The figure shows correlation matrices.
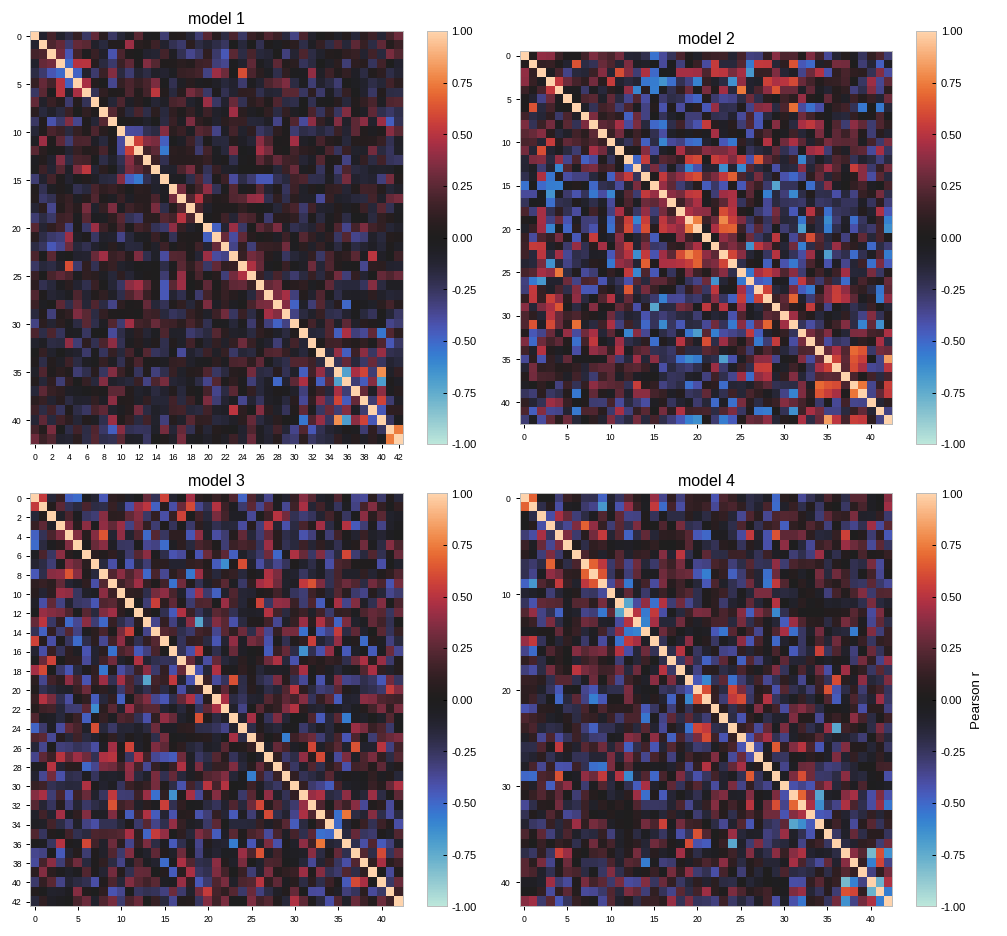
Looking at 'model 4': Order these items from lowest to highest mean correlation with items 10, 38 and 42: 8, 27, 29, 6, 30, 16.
29, 8, 30, 16, 6, 27
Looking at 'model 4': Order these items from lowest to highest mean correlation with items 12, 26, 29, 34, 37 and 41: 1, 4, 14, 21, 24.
1, 14, 21, 24, 4
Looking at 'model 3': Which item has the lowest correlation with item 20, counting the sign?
17
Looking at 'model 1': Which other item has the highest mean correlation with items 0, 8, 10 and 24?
23
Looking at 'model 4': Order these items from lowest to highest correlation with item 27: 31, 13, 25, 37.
37, 31, 13, 25
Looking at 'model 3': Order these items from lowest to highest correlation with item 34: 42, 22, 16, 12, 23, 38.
42, 12, 23, 22, 38, 16
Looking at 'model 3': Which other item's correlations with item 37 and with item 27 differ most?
3
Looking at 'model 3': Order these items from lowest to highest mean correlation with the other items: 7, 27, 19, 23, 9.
7, 19, 23, 27, 9
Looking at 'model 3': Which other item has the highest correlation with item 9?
32
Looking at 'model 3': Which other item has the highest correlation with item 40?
37
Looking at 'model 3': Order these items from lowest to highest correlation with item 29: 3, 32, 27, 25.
25, 3, 27, 32
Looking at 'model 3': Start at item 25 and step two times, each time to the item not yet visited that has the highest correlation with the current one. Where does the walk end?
19
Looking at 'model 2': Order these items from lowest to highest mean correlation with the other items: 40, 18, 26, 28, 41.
26, 40, 41, 18, 28
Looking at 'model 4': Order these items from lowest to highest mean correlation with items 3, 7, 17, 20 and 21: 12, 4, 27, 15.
4, 27, 15, 12
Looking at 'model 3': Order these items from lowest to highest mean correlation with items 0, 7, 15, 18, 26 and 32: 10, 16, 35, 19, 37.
16, 19, 10, 37, 35
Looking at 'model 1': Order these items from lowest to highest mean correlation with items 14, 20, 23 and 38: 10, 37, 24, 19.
24, 19, 10, 37
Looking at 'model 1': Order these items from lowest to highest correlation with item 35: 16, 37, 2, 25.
2, 16, 25, 37
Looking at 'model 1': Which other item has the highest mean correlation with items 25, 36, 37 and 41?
42
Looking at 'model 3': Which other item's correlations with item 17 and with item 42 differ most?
30
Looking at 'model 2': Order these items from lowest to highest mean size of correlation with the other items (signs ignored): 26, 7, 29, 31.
7, 29, 26, 31
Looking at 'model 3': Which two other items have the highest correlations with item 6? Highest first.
36, 30
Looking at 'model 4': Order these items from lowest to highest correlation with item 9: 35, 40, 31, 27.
27, 31, 35, 40
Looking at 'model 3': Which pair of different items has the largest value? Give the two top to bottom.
33, 36
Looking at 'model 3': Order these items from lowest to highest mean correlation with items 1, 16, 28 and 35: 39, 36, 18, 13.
36, 13, 39, 18
